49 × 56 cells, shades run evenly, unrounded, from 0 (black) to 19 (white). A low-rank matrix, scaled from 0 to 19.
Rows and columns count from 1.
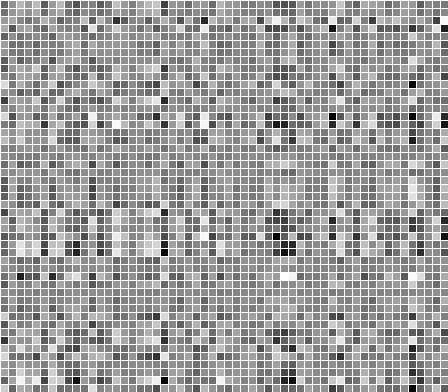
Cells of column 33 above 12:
7
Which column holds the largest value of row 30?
26
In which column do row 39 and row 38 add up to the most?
52
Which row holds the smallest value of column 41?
3
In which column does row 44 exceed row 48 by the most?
21
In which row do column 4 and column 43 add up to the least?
45
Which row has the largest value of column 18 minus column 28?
35
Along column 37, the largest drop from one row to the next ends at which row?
31
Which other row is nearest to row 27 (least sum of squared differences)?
13
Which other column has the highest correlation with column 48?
38
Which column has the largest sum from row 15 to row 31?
15
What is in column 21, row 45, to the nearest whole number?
17
